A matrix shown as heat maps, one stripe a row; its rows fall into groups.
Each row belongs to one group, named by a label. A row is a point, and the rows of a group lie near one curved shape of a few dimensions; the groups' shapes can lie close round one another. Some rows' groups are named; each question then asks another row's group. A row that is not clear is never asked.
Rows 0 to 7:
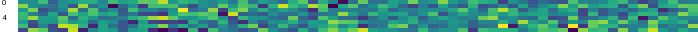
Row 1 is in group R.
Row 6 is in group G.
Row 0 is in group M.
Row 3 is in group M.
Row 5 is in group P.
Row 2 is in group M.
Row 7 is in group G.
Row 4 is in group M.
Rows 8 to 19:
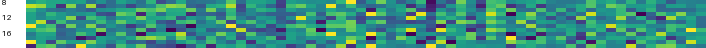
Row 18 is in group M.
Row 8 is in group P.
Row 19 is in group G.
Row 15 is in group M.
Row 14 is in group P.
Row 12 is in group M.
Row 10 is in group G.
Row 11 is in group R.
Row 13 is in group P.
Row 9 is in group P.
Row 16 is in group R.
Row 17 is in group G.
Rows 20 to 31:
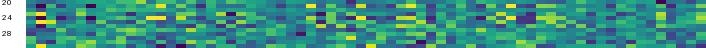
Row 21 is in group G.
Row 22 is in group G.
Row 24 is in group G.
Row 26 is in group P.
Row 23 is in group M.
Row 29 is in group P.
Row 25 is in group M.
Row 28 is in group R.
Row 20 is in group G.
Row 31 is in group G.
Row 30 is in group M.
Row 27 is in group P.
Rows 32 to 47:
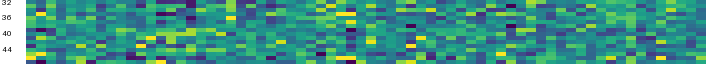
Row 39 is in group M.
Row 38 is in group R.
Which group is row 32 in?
P
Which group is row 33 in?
R
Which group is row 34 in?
P
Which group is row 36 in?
P
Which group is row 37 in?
P
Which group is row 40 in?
P
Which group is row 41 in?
M
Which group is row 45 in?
M
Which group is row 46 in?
P
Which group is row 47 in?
G
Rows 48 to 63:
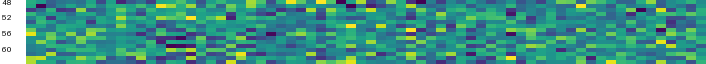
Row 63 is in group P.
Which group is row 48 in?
R
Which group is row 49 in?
G
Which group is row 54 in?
P
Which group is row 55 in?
M
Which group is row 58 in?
M
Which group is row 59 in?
P
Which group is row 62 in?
M
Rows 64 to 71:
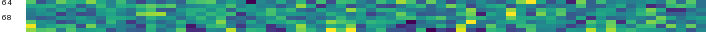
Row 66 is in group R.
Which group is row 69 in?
R
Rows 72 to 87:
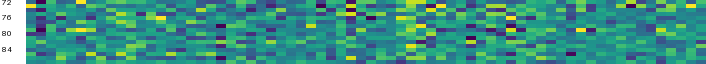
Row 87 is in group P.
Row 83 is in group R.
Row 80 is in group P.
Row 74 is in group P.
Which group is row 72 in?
G
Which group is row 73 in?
M
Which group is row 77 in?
M
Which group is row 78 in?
R
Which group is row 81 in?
R
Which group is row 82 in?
G
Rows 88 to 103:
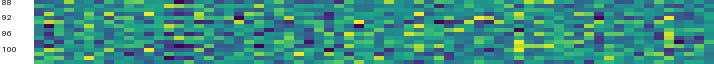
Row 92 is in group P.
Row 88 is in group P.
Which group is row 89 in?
P
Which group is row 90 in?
P
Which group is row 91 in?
M
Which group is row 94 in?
G
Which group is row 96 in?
P
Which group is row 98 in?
R
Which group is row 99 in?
P
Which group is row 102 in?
G
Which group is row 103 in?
R
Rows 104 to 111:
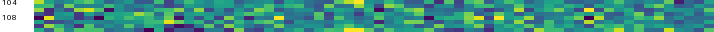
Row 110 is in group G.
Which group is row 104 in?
P
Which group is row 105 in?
R
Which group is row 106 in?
G
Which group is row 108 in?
G
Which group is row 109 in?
G
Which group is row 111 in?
P
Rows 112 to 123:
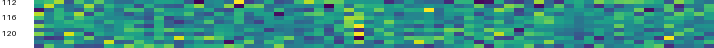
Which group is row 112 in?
P
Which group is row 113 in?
M
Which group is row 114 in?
R
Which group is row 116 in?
P
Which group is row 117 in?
P
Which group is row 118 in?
P
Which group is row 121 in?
P
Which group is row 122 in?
R
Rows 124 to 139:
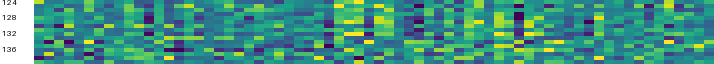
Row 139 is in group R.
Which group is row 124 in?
P
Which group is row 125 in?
R
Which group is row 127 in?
R
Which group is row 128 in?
R
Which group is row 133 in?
P
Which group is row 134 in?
G
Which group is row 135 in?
M
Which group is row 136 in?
P
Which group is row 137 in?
G
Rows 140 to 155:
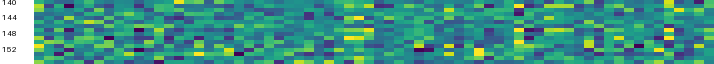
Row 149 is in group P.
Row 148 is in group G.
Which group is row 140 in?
P
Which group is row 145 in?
G
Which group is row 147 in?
G
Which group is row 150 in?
M
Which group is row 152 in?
R
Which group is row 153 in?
P
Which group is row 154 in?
G
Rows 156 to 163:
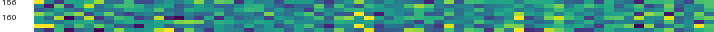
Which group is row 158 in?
R
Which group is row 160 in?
G
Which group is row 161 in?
P
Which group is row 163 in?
G
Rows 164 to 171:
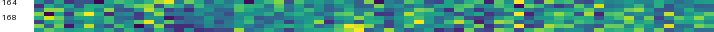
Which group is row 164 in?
G
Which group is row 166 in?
M
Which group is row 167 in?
G
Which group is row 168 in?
M
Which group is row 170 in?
G
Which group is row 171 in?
P
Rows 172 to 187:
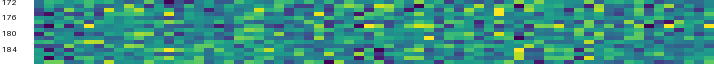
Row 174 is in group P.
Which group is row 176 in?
R
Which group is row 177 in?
M
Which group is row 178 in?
G
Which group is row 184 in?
G
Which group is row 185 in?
R
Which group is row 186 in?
G
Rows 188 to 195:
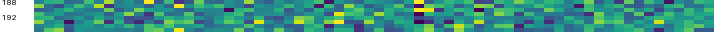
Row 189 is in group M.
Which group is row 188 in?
M
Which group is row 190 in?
R
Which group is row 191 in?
R
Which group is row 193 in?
R
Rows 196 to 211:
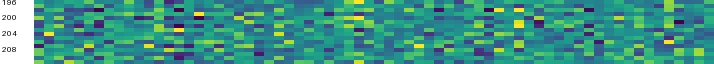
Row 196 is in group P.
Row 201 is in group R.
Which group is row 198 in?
G
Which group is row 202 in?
G
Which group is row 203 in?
M
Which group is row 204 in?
G
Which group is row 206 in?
P
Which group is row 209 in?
M
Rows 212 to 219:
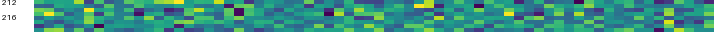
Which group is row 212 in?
M
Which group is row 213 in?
R
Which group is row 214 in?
M
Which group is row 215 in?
M
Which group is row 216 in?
G
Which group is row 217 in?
P
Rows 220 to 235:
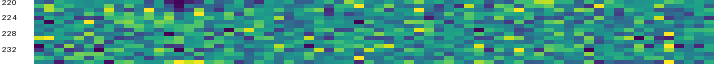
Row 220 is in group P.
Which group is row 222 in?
M
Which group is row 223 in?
M
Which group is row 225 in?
G
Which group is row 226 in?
P
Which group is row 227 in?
R
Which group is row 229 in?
M
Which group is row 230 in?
P
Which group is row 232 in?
G
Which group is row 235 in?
P
